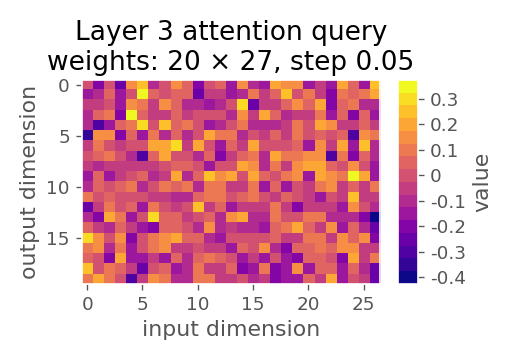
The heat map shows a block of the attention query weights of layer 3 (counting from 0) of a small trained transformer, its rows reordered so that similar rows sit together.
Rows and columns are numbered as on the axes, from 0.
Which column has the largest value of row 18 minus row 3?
0
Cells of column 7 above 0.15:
3
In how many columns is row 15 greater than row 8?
13
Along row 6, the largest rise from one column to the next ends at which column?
25
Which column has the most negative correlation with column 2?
24
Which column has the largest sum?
21
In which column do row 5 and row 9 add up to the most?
11
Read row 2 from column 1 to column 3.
-0.05 0 -0.15
